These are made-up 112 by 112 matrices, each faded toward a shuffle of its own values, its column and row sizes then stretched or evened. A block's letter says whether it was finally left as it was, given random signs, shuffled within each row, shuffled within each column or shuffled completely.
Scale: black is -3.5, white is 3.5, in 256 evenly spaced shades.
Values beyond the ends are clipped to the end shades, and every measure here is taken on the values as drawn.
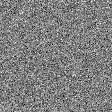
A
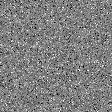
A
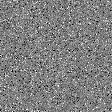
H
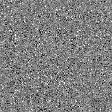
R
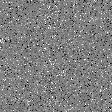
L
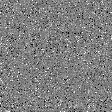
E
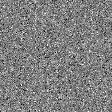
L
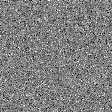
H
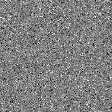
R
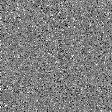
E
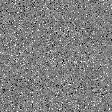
R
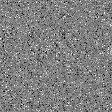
R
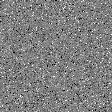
H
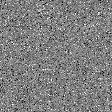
R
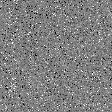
E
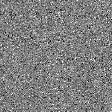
R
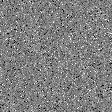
A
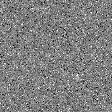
L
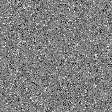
L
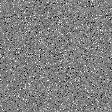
E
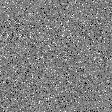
H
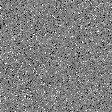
L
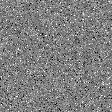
H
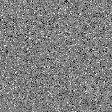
R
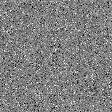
L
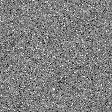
A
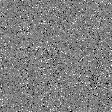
R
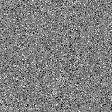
R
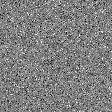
A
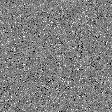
H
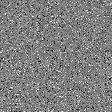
R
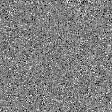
R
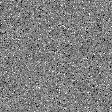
L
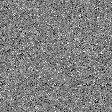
H
